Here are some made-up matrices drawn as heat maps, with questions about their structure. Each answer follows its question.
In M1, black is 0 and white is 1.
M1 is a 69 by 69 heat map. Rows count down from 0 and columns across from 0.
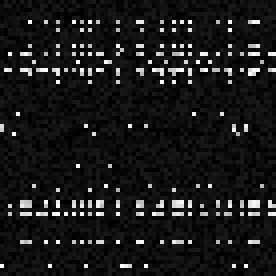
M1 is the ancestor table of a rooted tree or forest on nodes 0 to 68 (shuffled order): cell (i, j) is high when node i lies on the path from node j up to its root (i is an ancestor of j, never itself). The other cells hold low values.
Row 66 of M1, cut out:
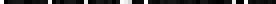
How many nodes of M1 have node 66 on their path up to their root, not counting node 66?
9
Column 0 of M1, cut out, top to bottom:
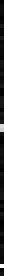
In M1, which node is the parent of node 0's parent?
31
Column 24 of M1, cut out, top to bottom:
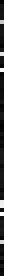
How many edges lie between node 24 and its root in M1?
7
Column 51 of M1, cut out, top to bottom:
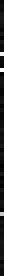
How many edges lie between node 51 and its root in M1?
3
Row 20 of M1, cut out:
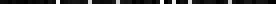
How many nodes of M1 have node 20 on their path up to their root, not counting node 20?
7
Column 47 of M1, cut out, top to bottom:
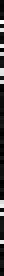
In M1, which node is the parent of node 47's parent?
7
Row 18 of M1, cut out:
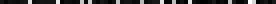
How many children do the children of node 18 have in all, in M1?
2
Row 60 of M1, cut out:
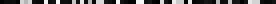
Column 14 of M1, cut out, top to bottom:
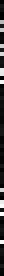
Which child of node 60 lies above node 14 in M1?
5
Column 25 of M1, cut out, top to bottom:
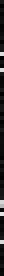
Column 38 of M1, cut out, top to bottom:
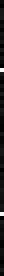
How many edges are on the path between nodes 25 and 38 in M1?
6
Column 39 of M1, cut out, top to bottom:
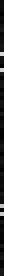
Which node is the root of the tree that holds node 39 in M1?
17
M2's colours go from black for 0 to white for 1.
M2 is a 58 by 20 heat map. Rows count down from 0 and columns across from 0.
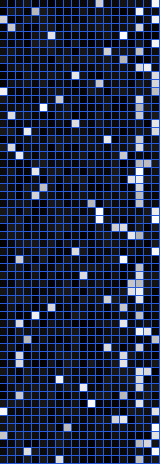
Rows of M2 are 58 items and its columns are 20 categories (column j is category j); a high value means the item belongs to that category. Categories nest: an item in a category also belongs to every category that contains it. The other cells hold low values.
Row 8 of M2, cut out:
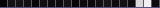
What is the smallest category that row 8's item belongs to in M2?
18
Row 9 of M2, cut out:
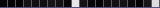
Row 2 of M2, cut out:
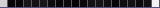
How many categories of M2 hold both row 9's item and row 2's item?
1
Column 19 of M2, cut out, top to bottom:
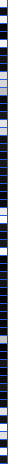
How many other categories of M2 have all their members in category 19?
5
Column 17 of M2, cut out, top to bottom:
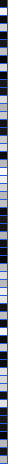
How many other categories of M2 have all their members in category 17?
9
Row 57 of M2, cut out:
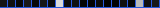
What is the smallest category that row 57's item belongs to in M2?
7
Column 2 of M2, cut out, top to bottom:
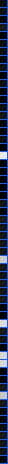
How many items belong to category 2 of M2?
6
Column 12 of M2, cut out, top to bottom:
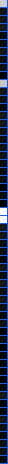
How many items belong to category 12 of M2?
4
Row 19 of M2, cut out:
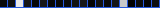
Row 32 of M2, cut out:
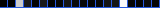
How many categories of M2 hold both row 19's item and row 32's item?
2
